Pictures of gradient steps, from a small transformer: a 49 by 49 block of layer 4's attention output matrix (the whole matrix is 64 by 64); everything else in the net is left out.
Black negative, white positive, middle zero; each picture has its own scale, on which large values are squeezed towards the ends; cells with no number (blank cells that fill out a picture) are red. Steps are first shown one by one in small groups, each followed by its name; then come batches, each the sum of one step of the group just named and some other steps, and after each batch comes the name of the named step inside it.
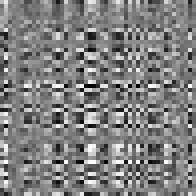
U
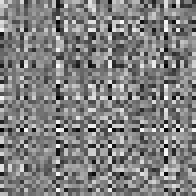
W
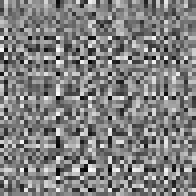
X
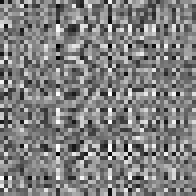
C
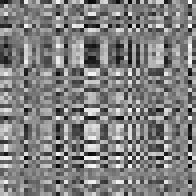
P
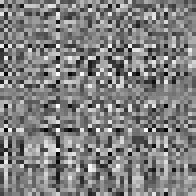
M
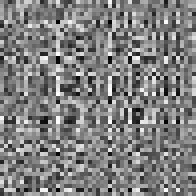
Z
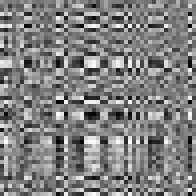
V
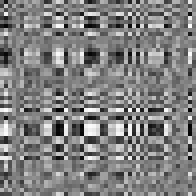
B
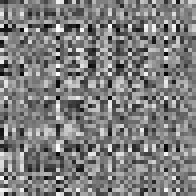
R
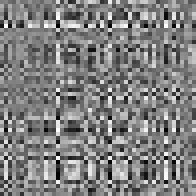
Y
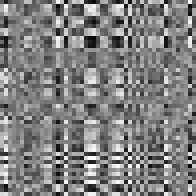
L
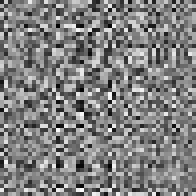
V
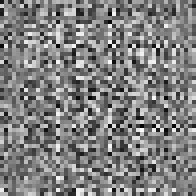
C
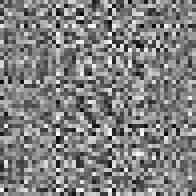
V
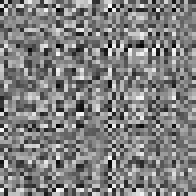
C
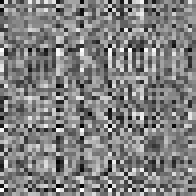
V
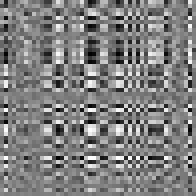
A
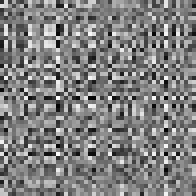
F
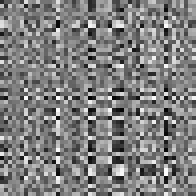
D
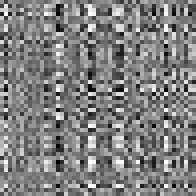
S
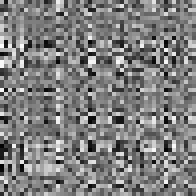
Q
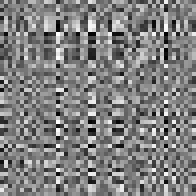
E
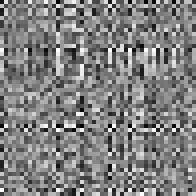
E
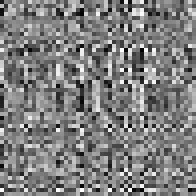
Q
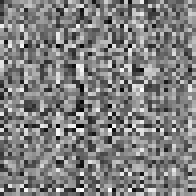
Q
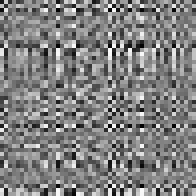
D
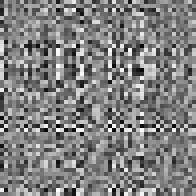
Q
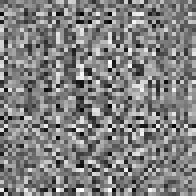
Q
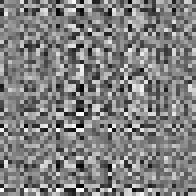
S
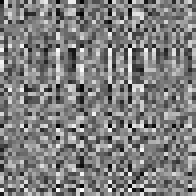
Q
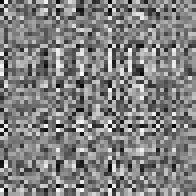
D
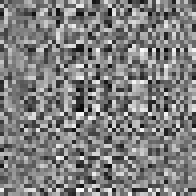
D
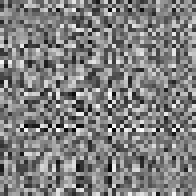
Q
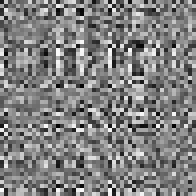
A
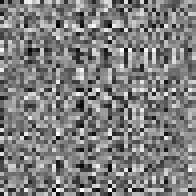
D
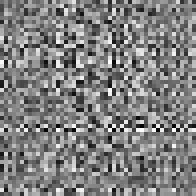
Q
